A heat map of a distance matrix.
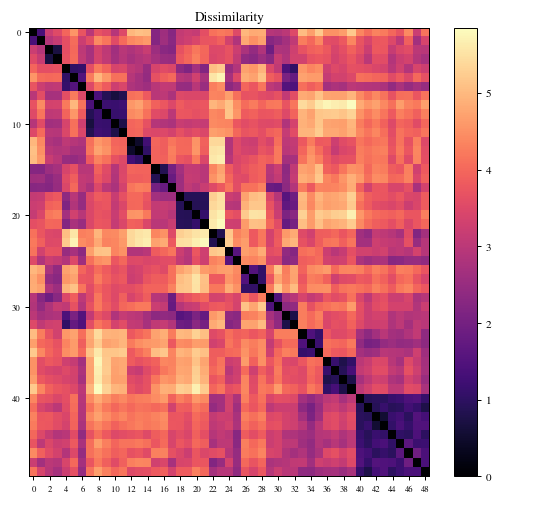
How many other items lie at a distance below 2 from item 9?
4
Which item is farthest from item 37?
8
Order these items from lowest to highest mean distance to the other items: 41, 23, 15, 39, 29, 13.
41, 29, 15, 13, 39, 23
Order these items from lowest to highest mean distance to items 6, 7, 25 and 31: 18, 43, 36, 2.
18, 2, 43, 36
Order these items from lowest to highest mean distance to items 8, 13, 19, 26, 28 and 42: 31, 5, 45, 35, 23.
31, 45, 5, 35, 23
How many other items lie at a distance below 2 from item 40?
8
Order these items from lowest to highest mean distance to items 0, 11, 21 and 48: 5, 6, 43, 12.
6, 43, 5, 12
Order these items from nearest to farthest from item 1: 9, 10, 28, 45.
45, 10, 9, 28
